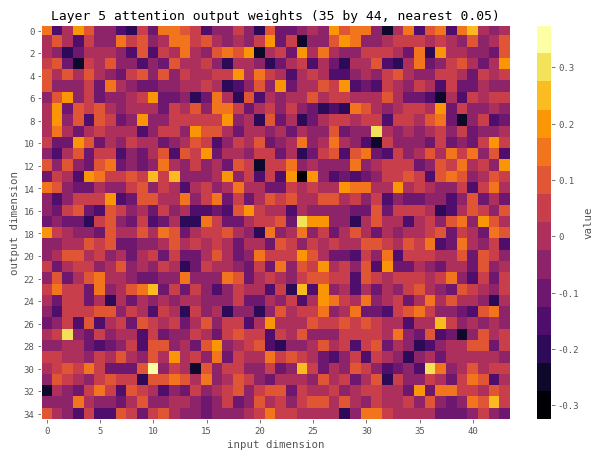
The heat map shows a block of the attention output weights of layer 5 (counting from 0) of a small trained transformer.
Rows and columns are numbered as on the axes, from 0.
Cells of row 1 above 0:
21
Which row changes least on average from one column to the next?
34
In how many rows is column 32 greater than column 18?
10
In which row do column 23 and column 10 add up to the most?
13
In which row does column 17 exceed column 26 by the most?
7
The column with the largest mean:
26
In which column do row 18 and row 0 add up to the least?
20
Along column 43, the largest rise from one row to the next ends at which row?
12
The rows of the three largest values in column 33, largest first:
14, 27, 4
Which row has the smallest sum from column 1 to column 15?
17
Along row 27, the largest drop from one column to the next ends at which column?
3
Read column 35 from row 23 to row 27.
0.1 0 0.15 0 -0.1
